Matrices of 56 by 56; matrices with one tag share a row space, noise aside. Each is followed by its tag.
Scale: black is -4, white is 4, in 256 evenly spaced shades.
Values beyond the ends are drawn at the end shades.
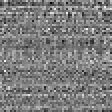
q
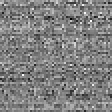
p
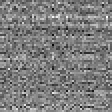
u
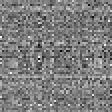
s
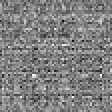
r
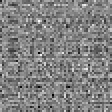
s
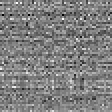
p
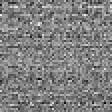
s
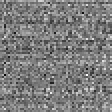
q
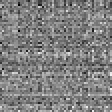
s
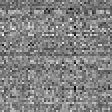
p
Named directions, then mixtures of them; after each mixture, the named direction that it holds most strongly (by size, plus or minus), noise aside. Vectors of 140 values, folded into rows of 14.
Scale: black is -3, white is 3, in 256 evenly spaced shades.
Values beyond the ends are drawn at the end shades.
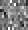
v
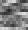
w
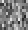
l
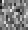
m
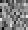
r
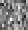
l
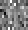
v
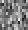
l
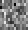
m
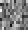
r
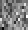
r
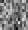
l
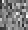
l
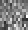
l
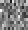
v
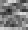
w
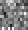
v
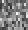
l
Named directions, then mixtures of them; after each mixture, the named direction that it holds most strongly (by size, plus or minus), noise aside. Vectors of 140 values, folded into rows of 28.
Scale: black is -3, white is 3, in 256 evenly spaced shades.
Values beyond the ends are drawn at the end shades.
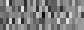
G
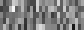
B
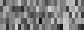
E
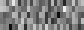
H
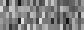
E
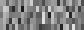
G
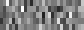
G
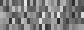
G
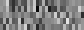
G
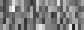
B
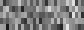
E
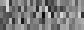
G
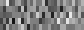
G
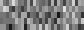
H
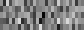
G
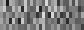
G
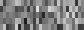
E
